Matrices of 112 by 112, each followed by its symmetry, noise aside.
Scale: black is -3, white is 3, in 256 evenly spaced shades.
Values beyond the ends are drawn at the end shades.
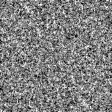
same after a half turn.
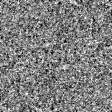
same after a half turn.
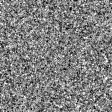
symmetric.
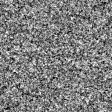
same after a half turn.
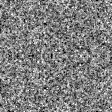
mirrored top to bottom.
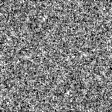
same after a half turn.
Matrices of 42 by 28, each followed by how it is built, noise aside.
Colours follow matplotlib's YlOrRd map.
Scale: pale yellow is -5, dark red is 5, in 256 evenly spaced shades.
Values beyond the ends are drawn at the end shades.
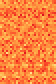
repeating columns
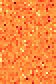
sparse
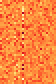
uneven columns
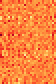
low rank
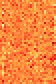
uneven columns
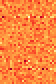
uneven rows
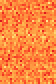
repeating columns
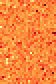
sparse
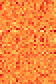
low rank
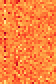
uneven columns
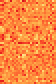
low rank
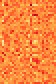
low rank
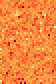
sparse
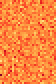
low rank
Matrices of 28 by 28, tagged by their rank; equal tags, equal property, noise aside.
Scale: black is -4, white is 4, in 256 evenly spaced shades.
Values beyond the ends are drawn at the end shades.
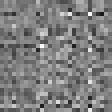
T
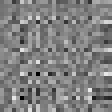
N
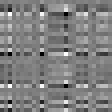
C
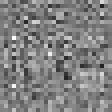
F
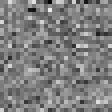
F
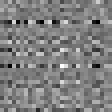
N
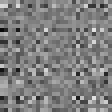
N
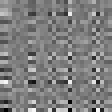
C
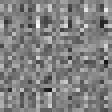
F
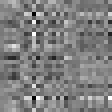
N
